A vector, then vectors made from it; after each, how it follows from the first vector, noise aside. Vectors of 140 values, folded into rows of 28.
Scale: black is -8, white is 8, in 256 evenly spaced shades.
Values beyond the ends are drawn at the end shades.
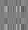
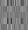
reversed, negated.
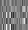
wrapped around, scaled up.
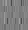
reversed, negated, partly zeroed.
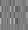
wrapped around.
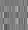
wrapped around.
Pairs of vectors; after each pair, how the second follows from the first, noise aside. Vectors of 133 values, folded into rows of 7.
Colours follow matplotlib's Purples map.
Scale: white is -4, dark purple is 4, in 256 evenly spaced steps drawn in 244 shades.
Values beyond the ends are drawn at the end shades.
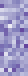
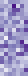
reversed.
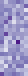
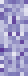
reversed.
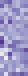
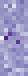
wrapped around, negated, partly zeroed.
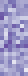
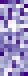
wrapped around, negated, scaled up.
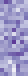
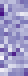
wrapped around, negated.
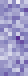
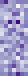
wrapped around, negated.
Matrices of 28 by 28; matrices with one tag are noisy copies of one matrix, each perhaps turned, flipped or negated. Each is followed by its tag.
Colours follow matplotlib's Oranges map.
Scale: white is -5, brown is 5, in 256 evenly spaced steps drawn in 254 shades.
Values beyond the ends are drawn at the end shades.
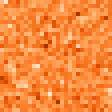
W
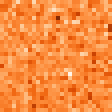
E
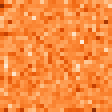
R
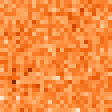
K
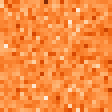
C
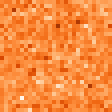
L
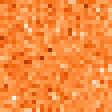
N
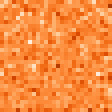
R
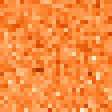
E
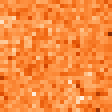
K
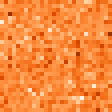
K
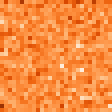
R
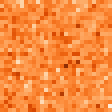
W
